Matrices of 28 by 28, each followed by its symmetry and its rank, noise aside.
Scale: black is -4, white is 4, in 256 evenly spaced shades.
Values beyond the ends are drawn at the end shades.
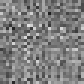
no symmetry, rank four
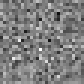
antisymmetric, rank six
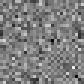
symmetric, rank eight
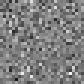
no symmetry, rank eight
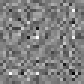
symmetric, rank four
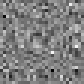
no symmetry, rank six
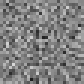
no symmetry, rank six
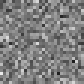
no symmetry, rank eight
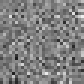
antisymmetric, rank six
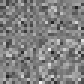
symmetric, rank six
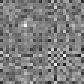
symmetric, rank four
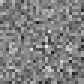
symmetric, rank eight
